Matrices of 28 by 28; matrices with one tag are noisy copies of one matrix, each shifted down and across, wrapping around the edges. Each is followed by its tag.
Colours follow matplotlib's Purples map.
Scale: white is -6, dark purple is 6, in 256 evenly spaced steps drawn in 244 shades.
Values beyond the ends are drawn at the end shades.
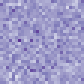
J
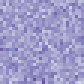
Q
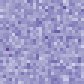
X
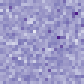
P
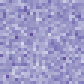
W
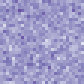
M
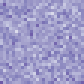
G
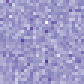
Q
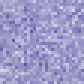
P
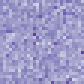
X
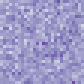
X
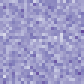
W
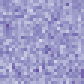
G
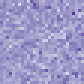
P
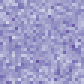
W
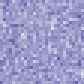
X
